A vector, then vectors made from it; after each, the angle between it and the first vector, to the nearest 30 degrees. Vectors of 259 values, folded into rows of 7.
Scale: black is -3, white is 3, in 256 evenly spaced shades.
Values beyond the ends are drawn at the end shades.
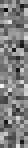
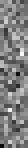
90 degrees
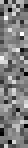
90 degrees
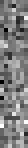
90 degrees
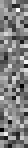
90 degrees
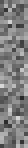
30 degrees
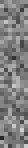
60 degrees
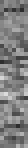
60 degrees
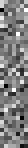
90 degrees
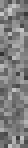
90 degrees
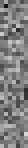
120 degrees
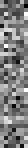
60 degrees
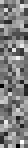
150 degrees
